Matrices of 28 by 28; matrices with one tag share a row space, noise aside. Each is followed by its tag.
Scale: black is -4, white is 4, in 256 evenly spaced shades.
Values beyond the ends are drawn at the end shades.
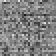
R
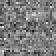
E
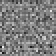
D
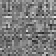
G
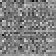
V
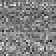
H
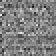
V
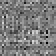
H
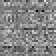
G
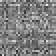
H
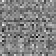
V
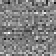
G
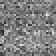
E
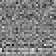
D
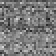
E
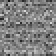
E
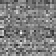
E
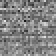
R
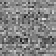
R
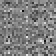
G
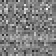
H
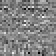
R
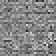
G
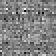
R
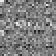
E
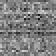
R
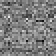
G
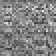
G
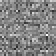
H
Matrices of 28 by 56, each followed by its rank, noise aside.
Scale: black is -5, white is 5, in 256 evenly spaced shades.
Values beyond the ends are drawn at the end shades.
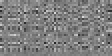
three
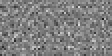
five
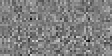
five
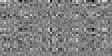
three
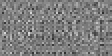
four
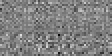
five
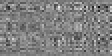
three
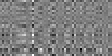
two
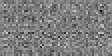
five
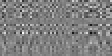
two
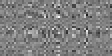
three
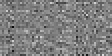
five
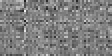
four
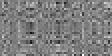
three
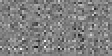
five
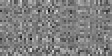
four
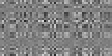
two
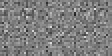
five
